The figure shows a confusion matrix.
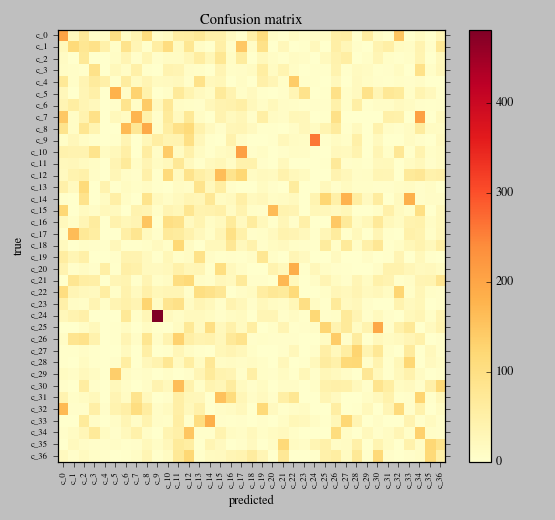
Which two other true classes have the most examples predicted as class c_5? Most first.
c_29, c_0
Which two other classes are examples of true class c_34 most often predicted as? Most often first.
c_12, c_26
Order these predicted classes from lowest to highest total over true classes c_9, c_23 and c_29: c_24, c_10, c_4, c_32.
c_4, c_32, c_10, c_24
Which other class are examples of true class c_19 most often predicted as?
c_13
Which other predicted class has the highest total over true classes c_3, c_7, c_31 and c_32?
c_34
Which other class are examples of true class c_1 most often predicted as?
c_17
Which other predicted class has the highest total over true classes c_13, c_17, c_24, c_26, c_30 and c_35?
c_9
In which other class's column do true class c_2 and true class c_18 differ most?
c_11
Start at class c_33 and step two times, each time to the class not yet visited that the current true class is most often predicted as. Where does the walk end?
c_27
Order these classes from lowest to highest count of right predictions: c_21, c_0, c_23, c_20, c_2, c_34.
c_20, c_2, c_23, c_34, c_21, c_0
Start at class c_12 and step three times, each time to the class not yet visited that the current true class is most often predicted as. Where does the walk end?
c_22
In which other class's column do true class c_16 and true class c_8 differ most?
c_6
